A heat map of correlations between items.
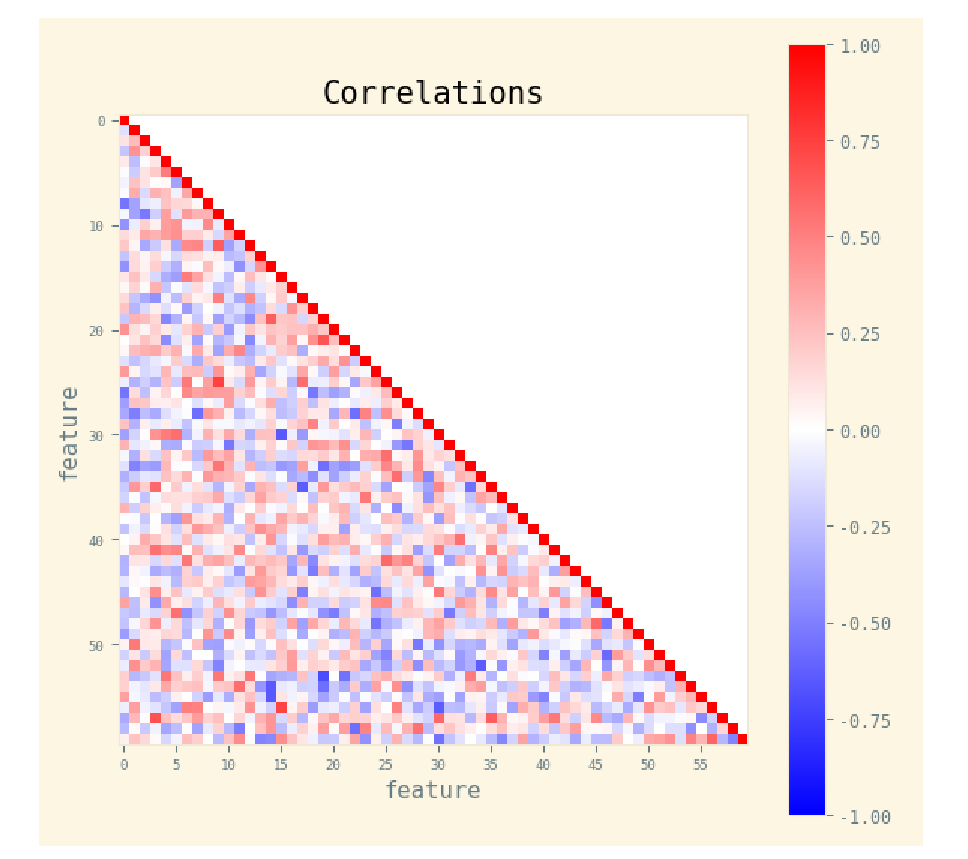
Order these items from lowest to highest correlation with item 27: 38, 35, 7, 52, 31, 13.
31, 38, 7, 35, 13, 52
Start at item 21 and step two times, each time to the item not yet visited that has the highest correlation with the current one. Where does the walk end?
14
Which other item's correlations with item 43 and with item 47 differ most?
5
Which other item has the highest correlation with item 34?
26
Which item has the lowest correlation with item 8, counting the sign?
0
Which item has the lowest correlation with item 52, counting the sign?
34
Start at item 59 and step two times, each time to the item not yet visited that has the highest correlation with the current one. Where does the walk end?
15
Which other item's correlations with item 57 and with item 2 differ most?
9
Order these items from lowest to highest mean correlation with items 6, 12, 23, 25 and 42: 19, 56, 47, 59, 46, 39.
47, 59, 19, 39, 56, 46
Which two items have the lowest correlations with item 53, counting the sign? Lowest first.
19, 21
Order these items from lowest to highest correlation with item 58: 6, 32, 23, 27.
6, 32, 27, 23
